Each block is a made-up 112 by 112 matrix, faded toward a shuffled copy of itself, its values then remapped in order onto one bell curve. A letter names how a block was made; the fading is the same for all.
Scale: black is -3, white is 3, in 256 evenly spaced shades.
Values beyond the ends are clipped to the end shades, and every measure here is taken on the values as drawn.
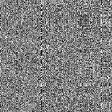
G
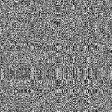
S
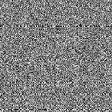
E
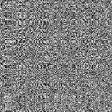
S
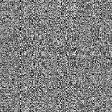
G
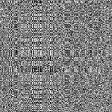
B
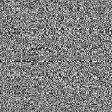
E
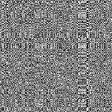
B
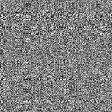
E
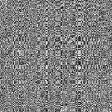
B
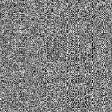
G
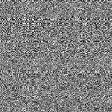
E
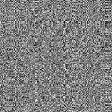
S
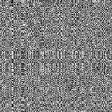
B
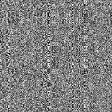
G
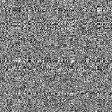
E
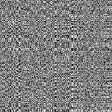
B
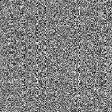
G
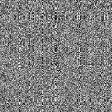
G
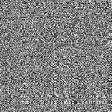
E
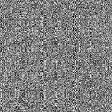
G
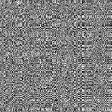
B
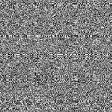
E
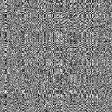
B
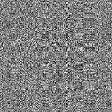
S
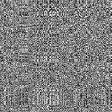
S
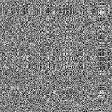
S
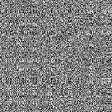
S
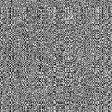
B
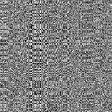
B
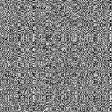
B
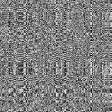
B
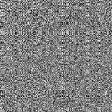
S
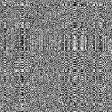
B
